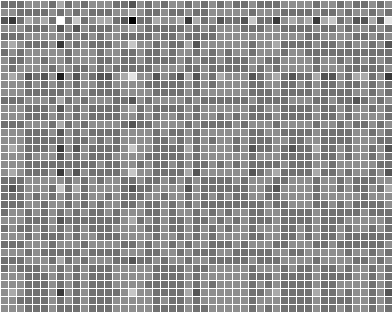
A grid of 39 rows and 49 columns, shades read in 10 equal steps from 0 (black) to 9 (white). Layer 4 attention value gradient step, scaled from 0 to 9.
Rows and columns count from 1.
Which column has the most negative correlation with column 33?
3
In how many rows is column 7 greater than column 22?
24
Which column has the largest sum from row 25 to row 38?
17
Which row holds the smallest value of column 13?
10
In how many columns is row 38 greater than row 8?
16
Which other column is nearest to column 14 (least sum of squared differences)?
23
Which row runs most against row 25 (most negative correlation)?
27
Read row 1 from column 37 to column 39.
5 5 5
